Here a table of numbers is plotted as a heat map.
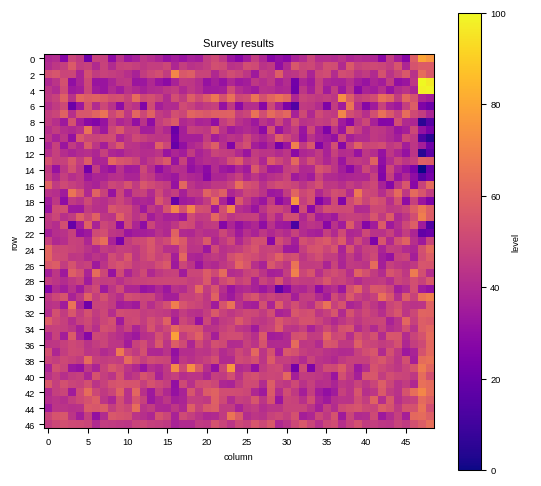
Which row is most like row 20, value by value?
43
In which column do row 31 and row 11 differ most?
16
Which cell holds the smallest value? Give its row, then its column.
14, 47
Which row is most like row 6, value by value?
21
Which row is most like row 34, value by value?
2
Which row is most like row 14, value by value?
15
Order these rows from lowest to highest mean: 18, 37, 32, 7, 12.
12, 18, 37, 32, 7
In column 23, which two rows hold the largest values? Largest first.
39, 19
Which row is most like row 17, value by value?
27
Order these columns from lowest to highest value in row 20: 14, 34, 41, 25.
34, 14, 25, 41
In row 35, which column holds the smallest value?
5
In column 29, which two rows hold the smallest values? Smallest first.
29, 11
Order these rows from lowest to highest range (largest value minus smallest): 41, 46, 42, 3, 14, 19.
46, 41, 42, 19, 14, 3
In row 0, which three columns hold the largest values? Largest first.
47, 48, 46
